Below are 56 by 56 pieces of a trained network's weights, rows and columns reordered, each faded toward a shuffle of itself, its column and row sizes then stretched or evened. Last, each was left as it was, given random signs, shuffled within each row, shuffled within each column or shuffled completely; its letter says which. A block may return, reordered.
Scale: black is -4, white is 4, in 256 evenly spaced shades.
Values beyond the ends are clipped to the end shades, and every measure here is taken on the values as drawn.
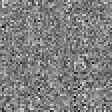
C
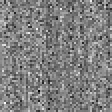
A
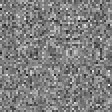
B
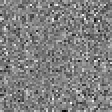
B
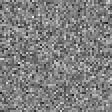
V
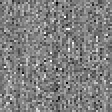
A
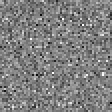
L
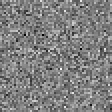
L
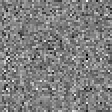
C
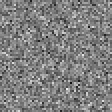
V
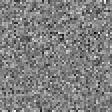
L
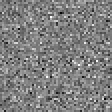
L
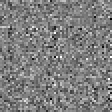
C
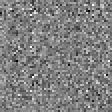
C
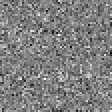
C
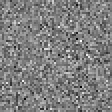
A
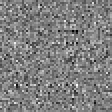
C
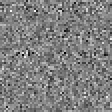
L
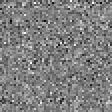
L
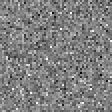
V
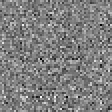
C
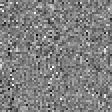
A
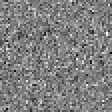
A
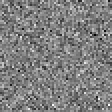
L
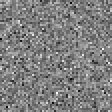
V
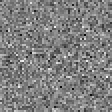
L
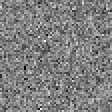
A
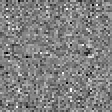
C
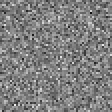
V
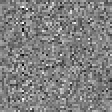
C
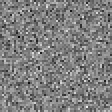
V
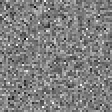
V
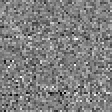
L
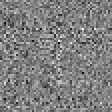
B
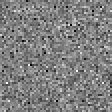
L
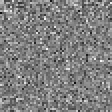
L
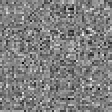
B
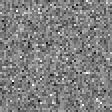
V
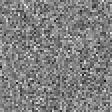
V
